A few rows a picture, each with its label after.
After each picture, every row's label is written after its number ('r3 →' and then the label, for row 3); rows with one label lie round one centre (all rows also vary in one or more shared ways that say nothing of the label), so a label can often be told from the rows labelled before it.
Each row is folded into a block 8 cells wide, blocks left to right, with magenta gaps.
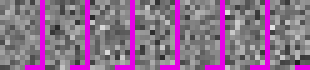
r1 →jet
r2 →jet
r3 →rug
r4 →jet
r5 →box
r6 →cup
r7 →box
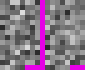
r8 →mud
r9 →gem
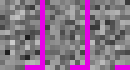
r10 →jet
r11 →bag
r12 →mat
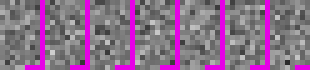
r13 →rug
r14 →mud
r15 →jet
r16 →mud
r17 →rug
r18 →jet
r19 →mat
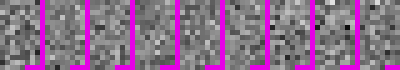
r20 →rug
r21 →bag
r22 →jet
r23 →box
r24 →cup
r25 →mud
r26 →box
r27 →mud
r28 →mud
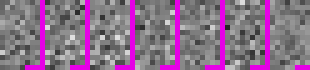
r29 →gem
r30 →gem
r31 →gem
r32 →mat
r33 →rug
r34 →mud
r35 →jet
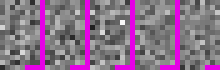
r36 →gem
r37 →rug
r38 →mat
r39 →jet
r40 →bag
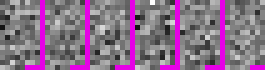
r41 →mud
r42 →bag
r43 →rug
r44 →mud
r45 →box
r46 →cup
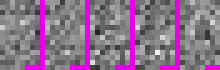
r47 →rug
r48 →gem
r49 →gem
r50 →gem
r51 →bag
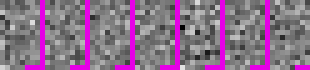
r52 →mat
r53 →jet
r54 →mud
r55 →rug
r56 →mud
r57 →rug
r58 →mat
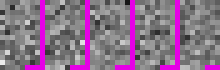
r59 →mud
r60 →rug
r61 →mat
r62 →gem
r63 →mud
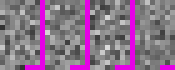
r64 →cup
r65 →jet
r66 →cup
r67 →bag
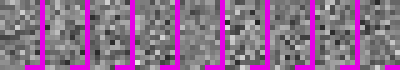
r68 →gem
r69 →bag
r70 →mud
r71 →gem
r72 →rug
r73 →jet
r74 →box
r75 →jet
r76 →mat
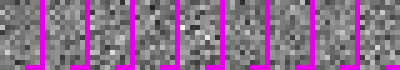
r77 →mat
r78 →box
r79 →gem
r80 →cup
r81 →box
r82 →cup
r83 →box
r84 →box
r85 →cup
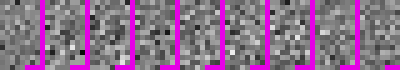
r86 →bag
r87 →jet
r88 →mat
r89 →gem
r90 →mat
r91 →mud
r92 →box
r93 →box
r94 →box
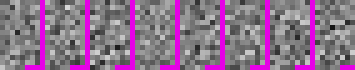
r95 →mud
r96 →box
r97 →gem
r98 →box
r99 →rug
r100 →jet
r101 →bag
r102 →mud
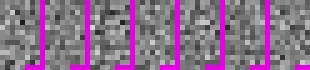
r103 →cup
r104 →rug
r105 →rug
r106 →jet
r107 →rug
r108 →bag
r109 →rug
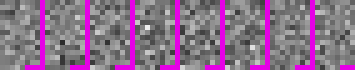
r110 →rug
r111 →box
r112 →rug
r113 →rug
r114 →rug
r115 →rug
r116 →bag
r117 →jet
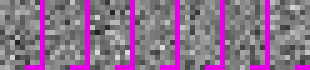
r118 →box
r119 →cup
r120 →mat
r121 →cup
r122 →cup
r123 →gem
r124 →box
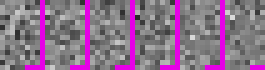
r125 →bag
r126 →mat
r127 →cup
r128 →mat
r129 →mud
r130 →mat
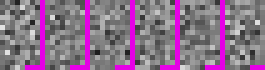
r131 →rug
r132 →mat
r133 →jet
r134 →box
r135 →mat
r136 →gem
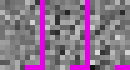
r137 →mat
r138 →rug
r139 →gem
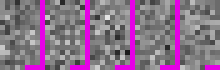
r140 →mat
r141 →bag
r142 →bag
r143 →jet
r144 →rug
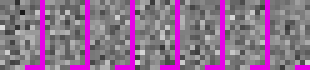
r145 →mat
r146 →cup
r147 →rug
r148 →gem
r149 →gem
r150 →mat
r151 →bag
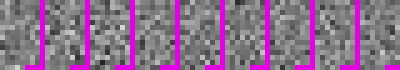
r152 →rug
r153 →mud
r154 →jet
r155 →cup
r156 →bag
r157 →box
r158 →bag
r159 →mat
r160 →gem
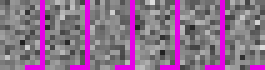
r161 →jet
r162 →mud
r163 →jet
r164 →mud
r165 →jet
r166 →cup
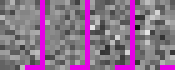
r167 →bag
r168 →gem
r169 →box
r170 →bag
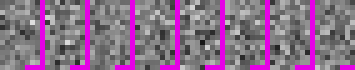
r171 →mat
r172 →bag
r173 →jet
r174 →bag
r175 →jet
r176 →box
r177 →bag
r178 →rug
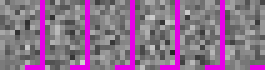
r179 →jet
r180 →bag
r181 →jet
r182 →bag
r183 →box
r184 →mud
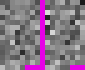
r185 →rug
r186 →mat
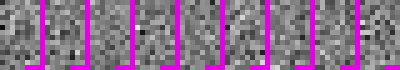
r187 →bag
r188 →gem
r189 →box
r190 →rug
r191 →gem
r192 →bag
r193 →mud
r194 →cup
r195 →gem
